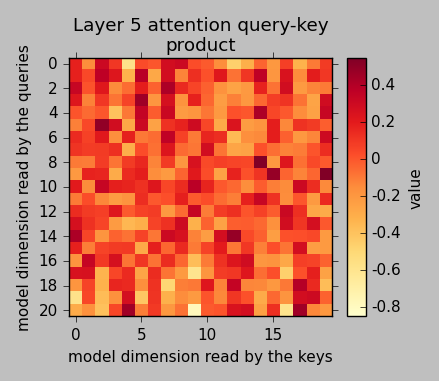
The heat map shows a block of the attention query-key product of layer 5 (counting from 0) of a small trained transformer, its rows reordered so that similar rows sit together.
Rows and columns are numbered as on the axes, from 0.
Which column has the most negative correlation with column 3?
19
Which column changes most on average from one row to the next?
3
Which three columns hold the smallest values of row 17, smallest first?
9, 16, 2
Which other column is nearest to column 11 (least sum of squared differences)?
13
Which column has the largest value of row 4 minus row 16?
14
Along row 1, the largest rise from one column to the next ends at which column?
5
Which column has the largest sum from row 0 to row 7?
7
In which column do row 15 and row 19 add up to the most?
17
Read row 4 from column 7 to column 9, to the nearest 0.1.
0.3 -0.2 -0.2
